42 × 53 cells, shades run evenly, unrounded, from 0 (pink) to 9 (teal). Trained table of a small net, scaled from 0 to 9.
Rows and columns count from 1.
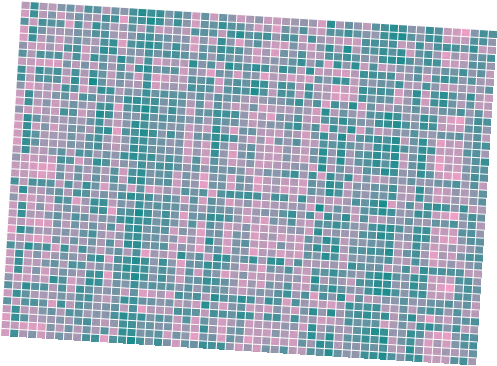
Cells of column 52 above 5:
28
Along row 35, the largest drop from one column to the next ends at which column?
39
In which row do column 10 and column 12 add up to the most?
7
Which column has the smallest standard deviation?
15
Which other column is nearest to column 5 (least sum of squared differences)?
33
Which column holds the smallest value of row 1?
50
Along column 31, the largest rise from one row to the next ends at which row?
31
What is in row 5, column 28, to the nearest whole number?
3
